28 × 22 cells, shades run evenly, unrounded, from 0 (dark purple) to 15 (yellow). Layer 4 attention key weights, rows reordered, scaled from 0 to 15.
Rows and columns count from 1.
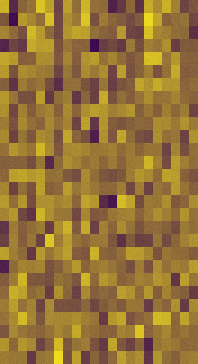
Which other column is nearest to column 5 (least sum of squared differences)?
8
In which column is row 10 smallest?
11
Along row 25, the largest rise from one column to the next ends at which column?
13
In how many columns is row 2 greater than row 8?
11
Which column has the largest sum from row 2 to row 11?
17
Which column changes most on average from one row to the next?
14
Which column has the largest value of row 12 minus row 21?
1
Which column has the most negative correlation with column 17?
22
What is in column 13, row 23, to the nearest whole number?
6
